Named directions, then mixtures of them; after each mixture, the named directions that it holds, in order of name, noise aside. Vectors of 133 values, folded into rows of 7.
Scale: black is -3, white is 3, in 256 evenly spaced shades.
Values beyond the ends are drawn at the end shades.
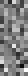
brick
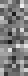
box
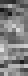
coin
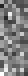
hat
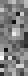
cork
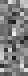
box, cork.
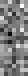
box.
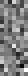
brick.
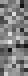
box.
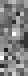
cork.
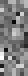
cork.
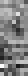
coin, cork.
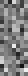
brick.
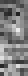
coin, cork.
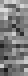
coin, hat.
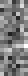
box, cork.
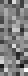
brick.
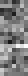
box, coin.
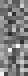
box, hat.
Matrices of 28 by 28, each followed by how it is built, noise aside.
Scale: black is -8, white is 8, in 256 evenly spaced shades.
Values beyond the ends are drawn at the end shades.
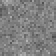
smooth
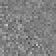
lower triangular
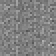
repeating rows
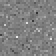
sparse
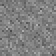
Toeplitz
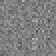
low rank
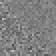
lower triangular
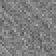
Toeplitz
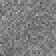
Hankel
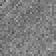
Hankel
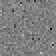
sparse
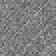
Hankel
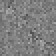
block diagonal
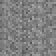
repeating rows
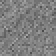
Hankel
